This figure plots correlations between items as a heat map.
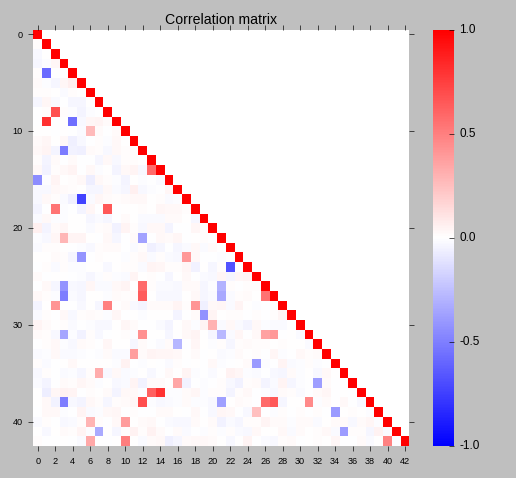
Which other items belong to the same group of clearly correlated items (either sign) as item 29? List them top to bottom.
19
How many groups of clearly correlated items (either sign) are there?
14
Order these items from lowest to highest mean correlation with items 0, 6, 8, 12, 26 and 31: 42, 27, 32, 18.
32, 42, 18, 27
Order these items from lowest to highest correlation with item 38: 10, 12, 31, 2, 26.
2, 10, 31, 26, 12
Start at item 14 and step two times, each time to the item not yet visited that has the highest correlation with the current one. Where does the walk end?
13
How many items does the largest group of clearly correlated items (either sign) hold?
7
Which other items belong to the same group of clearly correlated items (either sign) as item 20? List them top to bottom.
30
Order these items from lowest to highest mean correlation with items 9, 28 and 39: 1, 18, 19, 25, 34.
34, 19, 25, 18, 1
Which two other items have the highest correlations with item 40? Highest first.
42, 10
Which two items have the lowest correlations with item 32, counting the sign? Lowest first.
36, 16
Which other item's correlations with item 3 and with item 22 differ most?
24
